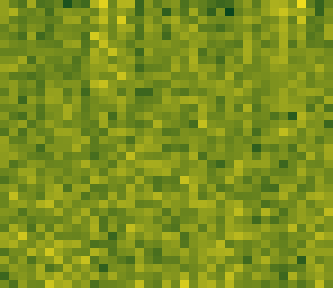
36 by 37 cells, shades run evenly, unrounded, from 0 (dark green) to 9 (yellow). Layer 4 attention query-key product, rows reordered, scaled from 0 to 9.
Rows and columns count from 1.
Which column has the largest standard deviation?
12
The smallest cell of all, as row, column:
2, 26
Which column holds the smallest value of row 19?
29
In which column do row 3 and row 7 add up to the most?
14
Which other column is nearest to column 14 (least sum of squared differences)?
34
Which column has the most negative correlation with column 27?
32
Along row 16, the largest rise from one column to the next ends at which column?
23
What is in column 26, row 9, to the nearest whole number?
5
